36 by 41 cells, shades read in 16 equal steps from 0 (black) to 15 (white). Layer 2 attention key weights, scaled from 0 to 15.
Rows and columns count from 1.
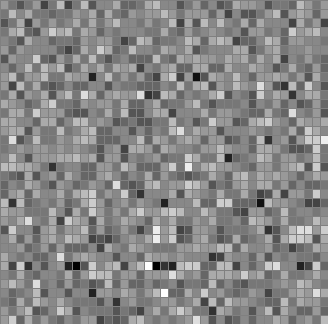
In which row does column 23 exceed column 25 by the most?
35
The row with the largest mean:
31
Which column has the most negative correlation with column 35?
20
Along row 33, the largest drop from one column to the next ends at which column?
22
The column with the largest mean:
40
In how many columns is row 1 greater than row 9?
14
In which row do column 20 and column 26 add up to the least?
30
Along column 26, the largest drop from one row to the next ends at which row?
34
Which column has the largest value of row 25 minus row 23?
33
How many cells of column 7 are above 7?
22
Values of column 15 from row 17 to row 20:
9 9 7 8
